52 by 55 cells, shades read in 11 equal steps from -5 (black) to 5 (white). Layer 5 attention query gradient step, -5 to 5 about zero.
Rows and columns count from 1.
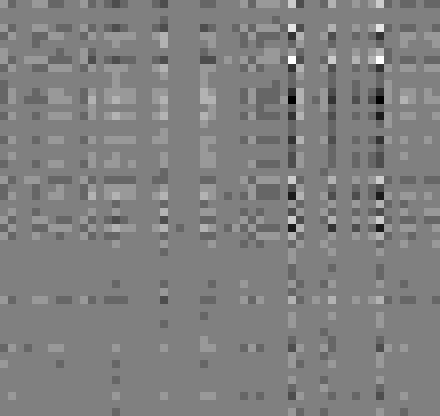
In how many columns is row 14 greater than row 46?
8
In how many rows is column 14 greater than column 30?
9
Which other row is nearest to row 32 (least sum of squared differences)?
41
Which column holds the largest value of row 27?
21
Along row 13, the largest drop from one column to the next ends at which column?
37
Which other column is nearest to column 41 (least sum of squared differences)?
54
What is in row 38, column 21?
-2
